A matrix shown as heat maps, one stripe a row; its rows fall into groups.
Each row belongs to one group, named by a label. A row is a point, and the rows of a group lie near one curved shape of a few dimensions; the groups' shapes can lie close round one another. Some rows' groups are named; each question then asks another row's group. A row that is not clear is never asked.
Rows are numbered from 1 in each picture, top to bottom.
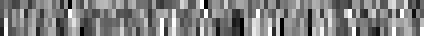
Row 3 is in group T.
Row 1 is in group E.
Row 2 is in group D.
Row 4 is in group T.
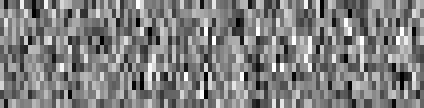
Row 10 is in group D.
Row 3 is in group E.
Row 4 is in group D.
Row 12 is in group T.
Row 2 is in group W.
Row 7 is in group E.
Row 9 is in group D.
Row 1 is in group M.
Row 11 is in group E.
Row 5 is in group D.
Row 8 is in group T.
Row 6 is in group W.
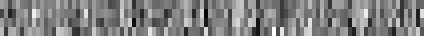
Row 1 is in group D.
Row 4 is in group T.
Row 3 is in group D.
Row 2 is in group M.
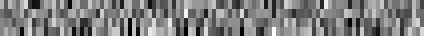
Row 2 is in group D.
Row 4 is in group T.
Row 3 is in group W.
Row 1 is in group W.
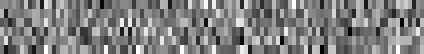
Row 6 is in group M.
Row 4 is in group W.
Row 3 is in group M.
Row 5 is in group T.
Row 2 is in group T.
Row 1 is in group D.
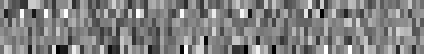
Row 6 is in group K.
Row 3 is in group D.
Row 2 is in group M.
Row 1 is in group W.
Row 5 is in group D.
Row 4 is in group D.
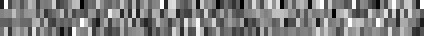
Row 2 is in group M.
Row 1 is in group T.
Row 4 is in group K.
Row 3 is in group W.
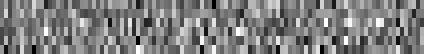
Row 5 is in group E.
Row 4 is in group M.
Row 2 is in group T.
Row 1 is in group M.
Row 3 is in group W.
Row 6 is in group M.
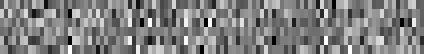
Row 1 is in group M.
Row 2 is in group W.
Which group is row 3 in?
D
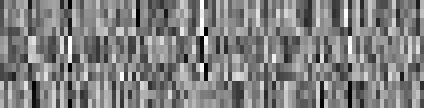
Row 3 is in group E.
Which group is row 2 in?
E
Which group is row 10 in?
W
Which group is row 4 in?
E
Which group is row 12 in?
W
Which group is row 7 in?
W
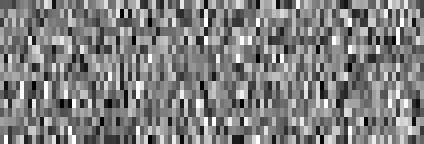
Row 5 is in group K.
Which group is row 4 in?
D
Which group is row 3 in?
D
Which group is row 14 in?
D
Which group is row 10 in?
M
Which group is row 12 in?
K
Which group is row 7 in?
T
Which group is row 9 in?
M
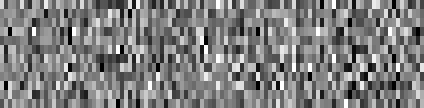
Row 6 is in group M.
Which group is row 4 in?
K
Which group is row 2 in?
M
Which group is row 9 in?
D
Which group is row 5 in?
E
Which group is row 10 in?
T
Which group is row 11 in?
W
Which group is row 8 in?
D
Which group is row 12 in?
E
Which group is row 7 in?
T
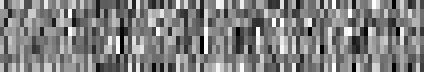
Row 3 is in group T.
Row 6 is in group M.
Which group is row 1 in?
T
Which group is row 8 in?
T
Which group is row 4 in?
D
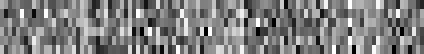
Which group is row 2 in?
M
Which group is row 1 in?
W
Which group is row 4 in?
D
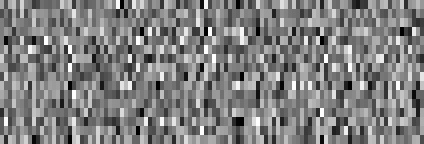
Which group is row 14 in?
T
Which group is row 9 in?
T
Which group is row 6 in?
E
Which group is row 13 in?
M
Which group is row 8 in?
E
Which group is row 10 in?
D
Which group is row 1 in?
M
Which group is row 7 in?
W
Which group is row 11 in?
K
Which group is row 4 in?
D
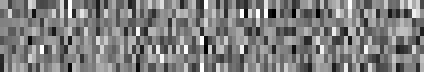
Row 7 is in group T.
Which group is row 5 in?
E
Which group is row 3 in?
D
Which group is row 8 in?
E
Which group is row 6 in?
D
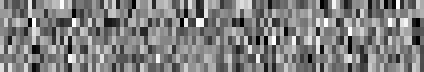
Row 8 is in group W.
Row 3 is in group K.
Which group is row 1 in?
K
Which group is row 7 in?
D
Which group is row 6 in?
W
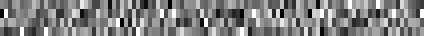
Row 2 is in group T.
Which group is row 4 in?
M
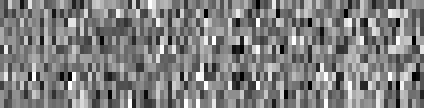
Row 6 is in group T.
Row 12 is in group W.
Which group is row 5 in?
D
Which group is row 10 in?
D
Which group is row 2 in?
E
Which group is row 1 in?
T
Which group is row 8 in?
M
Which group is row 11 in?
W
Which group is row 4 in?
T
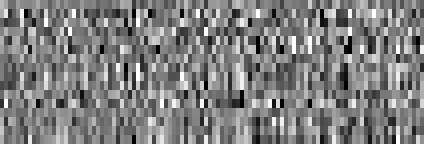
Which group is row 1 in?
D
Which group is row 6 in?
D
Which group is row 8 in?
E
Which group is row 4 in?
E
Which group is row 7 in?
D
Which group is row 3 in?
M
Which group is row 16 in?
K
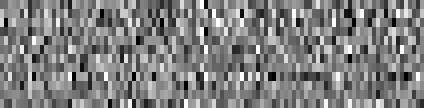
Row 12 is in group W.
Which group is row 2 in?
D
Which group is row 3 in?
T
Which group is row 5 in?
M
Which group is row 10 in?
W
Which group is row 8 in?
T
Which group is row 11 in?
T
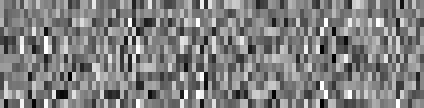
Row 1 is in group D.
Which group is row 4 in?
M
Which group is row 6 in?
M
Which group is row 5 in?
M
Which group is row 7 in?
M
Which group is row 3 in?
W
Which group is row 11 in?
K
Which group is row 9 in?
E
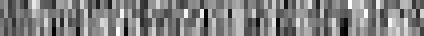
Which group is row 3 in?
E
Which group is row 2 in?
M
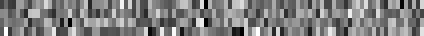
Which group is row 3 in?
E
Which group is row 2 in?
W
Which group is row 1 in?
M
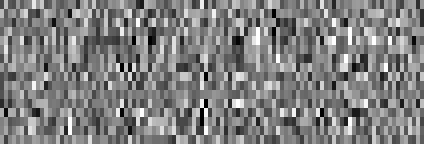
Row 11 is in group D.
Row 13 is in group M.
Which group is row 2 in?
W
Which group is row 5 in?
T
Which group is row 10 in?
M
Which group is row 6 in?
T
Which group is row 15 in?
E
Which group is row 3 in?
E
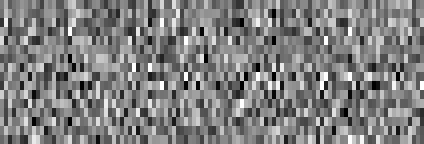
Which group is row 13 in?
E
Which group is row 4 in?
E
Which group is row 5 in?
W
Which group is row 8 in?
T
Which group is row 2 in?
K
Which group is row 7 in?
E
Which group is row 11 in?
W
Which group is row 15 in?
M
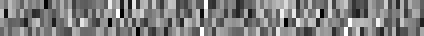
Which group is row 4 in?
E
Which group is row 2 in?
M
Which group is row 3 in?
W
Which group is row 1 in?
M
